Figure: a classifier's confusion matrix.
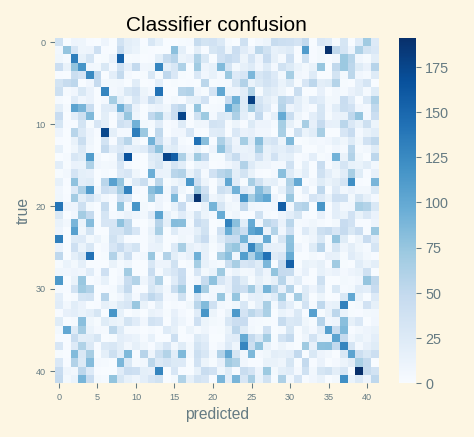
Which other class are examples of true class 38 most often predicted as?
22
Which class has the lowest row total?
15
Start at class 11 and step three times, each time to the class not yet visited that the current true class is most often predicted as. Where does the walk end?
21
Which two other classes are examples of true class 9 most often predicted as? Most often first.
16, 29
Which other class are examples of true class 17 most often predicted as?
38
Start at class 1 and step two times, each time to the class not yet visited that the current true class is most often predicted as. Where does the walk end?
37
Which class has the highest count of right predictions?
14
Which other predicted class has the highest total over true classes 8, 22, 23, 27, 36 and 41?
25
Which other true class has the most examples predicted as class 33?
5
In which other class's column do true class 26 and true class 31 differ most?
27
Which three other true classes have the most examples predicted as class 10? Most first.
11, 20, 32
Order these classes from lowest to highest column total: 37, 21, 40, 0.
40, 0, 21, 37
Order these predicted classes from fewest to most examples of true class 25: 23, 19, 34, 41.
19, 41, 34, 23
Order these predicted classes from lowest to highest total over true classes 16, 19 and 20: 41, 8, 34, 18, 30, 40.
41, 40, 30, 8, 34, 18
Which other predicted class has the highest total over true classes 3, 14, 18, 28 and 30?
9
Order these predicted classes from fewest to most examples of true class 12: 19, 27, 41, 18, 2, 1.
1, 2, 27, 41, 19, 18
